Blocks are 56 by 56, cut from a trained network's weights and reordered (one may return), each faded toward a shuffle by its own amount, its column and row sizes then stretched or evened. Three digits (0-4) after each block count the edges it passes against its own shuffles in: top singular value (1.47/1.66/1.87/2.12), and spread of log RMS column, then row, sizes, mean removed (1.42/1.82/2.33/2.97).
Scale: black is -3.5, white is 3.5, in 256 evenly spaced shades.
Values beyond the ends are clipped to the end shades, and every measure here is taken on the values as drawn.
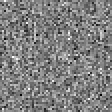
0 1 1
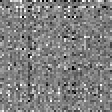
1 3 3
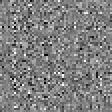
1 2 2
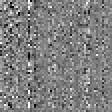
1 4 1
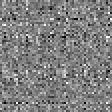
3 2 3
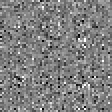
0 3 1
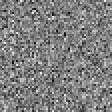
1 2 0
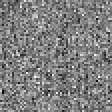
0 0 0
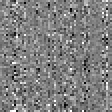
0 4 1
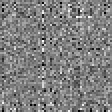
2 3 2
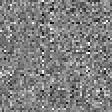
2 2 1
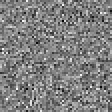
2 0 1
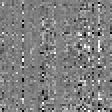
1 4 2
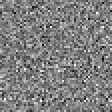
1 1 2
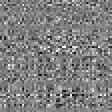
4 2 4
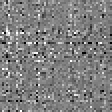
0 3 3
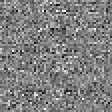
1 1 2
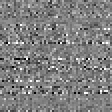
1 0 4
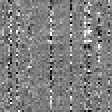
3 4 0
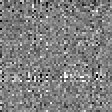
2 2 3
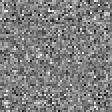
0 1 2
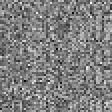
3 0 1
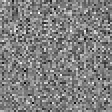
2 1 2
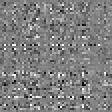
1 3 4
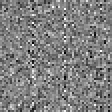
1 3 0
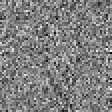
2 1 0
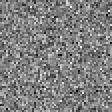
0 0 0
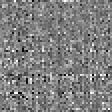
1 2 3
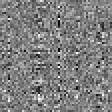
3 3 1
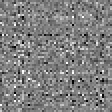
1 3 3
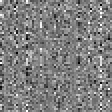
2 4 0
